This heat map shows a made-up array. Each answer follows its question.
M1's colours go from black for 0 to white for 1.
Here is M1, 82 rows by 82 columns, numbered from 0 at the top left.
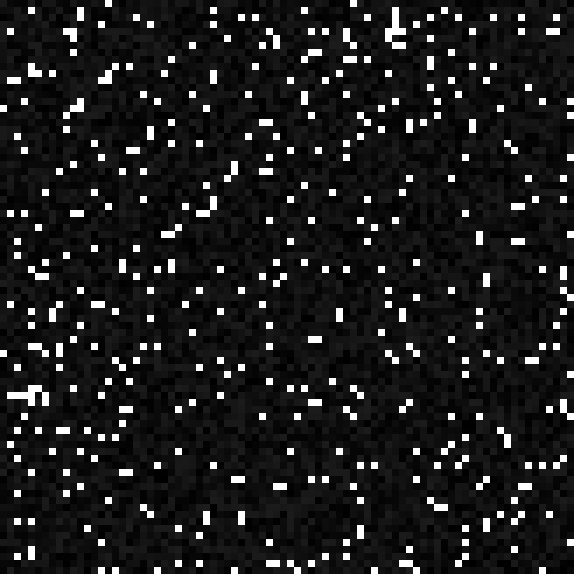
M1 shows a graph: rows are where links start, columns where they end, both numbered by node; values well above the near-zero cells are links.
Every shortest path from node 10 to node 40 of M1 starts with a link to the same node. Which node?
node 5
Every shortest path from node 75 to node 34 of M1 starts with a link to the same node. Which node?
node 69
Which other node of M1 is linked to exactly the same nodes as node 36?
node 70
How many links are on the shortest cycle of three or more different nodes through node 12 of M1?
5
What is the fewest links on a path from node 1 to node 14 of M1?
2
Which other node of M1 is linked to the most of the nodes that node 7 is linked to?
node 48
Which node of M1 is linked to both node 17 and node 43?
node 37
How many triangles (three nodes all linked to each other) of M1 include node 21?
0
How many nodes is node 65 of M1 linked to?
4
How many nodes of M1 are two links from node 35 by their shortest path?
9
